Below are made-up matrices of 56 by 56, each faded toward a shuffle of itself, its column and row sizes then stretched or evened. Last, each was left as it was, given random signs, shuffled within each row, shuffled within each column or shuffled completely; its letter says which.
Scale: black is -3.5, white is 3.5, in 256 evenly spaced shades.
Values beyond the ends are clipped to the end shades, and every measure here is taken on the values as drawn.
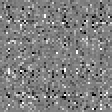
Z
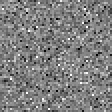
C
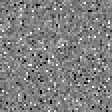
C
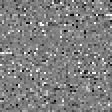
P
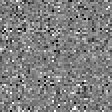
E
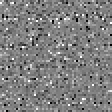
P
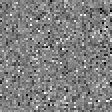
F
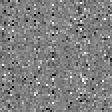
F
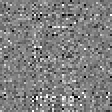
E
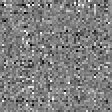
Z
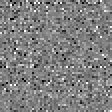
P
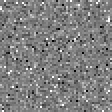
C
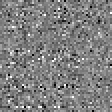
Z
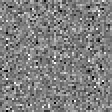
F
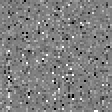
F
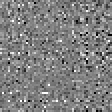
E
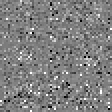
Z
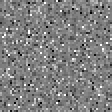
C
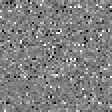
P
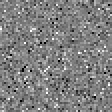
C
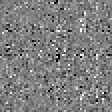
Z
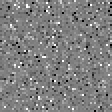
C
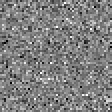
P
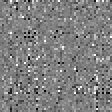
E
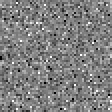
C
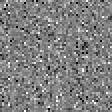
F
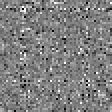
E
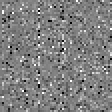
F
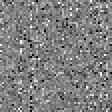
F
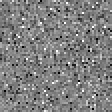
C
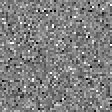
C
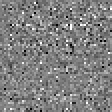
Z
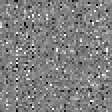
F
